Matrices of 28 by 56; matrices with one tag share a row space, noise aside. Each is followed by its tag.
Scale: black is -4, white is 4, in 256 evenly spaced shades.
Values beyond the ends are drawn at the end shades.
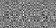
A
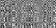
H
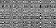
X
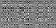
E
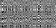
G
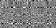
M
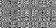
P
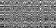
X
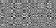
M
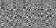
M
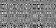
G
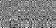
P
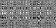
G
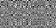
M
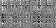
G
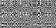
G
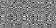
M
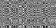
A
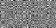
M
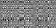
E
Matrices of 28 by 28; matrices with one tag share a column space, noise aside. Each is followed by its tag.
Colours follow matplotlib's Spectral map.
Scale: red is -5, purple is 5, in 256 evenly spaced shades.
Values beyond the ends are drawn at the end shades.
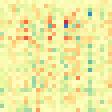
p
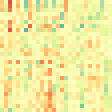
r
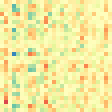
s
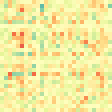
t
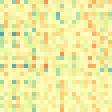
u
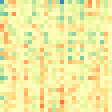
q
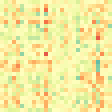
s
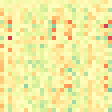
p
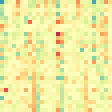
q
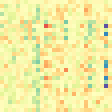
p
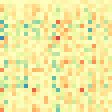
p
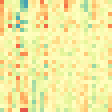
r
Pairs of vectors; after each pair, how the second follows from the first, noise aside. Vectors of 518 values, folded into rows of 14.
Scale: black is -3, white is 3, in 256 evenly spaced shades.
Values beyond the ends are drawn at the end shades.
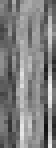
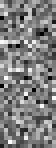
shuffled.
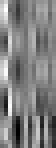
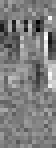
reversed, partly zeroed.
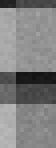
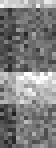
negated.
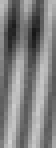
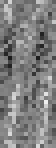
wrapped around, partly zeroed.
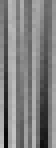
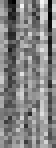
reversed.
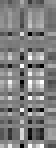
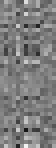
wrapped around, shrunk.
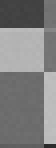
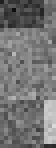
partly zeroed.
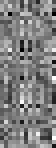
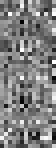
negated.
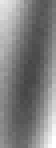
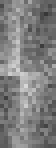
wrapped around, shrunk.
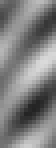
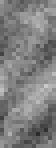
wrapped around, shrunk.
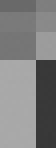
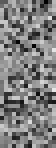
shuffled.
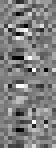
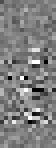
reversed, partly zeroed.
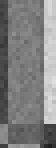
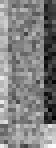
negated.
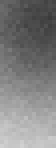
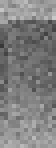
wrapped around, shrunk.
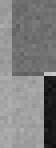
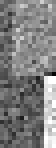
negated.
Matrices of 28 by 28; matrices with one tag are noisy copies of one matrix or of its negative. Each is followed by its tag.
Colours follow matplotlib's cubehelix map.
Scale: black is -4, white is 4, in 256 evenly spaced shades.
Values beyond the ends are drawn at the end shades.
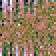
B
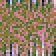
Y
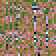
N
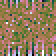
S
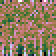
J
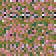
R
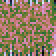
Y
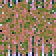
S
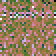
R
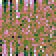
B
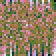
Y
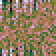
B
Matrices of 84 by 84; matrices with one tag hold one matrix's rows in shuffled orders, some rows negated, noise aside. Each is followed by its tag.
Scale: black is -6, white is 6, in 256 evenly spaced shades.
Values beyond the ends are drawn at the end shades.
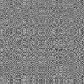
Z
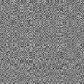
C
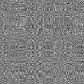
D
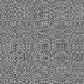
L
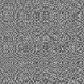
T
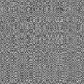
C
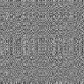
Z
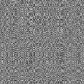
C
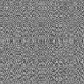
Z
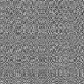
Z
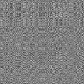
Z
